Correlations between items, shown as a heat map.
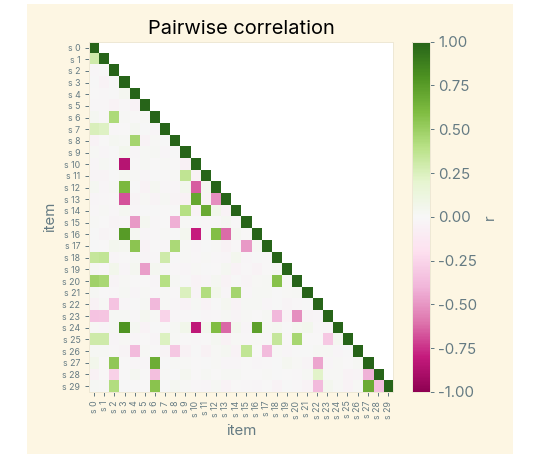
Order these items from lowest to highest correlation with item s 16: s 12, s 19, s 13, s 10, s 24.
s 10, s 13, s 19, s 12, s 24
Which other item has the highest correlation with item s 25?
s 20
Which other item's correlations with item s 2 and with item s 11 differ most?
s 14
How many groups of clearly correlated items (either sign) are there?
6
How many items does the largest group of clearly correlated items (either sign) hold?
7
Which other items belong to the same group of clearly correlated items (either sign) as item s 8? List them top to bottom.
s 4, s 15, s 17, s 26
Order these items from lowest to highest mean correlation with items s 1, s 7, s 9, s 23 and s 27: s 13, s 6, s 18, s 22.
s 22, s 13, s 18, s 6
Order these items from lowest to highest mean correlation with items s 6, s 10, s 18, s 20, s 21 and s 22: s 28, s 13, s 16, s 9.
s 16, s 28, s 9, s 13
